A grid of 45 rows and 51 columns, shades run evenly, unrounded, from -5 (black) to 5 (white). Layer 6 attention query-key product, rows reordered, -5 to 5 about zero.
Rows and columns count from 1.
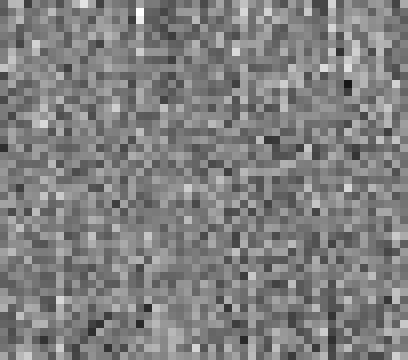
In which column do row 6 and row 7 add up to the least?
43
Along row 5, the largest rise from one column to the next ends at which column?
44
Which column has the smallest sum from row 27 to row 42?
42
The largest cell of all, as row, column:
2, 18
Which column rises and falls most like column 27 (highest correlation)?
8
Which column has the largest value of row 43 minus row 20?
45
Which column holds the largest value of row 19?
39
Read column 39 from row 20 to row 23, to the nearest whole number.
2 0 0 1
